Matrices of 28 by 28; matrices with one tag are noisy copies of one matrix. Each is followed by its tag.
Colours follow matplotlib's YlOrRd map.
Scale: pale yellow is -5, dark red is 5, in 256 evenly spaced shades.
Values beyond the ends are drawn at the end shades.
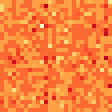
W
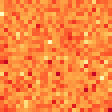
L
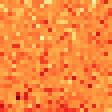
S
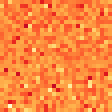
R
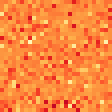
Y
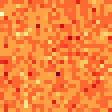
L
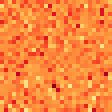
R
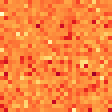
L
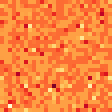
R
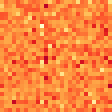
W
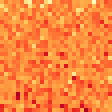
S
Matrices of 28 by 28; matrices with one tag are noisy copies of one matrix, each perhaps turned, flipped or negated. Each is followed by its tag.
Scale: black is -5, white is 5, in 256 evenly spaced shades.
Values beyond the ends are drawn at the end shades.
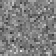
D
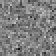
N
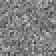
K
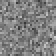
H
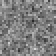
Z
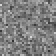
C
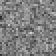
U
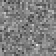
K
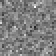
D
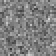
N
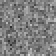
N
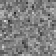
D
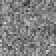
C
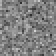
U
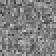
U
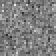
K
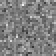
H
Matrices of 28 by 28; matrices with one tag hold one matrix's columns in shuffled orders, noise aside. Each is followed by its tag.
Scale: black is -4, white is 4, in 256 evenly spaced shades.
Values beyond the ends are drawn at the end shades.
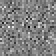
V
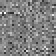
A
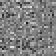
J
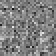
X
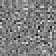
V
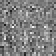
X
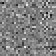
J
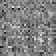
X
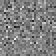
V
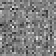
X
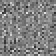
A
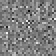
V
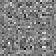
J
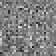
X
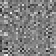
A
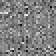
A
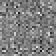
A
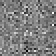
A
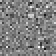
J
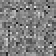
X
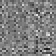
A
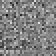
J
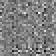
A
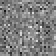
X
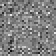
A
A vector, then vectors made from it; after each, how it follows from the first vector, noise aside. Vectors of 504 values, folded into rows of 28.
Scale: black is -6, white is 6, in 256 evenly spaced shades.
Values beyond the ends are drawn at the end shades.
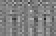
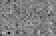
wrapped around, partly zeroed.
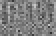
wrapped around, negated.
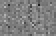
wrapped around, partly zeroed.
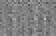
negated, shrunk.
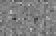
partly zeroed.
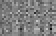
wrapped around.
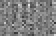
wrapped around, negated.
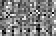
wrapped around, scaled up.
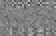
partly zeroed.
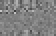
wrapped around, partly zeroed.
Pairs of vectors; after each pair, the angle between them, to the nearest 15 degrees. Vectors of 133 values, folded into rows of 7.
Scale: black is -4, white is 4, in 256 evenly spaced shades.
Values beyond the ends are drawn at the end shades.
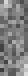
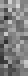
75 degrees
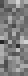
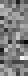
120 degrees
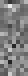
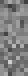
150 degrees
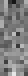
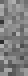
135 degrees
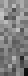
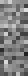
75 degrees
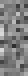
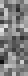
60 degrees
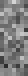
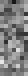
150 degrees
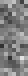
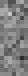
135 degrees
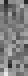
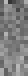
120 degrees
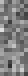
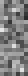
30 degrees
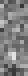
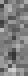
150 degrees
